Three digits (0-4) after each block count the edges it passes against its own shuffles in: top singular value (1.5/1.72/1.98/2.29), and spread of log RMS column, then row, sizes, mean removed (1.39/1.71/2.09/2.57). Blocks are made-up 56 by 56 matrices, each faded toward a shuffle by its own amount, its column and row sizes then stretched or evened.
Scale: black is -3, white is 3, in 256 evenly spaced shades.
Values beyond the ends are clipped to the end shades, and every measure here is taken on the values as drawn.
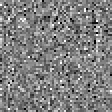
0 2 0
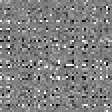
3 4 4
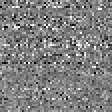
2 0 4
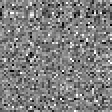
2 1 1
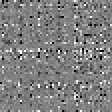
0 4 4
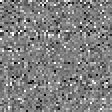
2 0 3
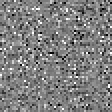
1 1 1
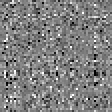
2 3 1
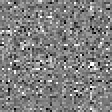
0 3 3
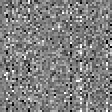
2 4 0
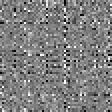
2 4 4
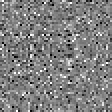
3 1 1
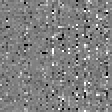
0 4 1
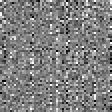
3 4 1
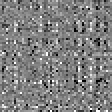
3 3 4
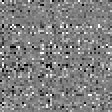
2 2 4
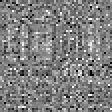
4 2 1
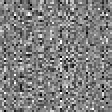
4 4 0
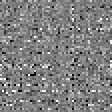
0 2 4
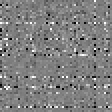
1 3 4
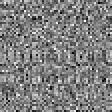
4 0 2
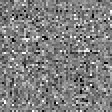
0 3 2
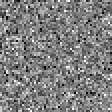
2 0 1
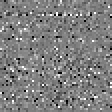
1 1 3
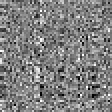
3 3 2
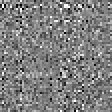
2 4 2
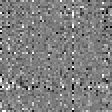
3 3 2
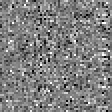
1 3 0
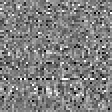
2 0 3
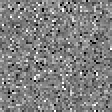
0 2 0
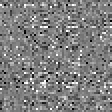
3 2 3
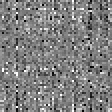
3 3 3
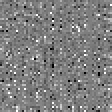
0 4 2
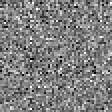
0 1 2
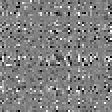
3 4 4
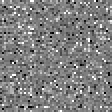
0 1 2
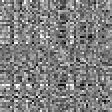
4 1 3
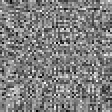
3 0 2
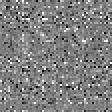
2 0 3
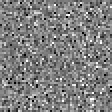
0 0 1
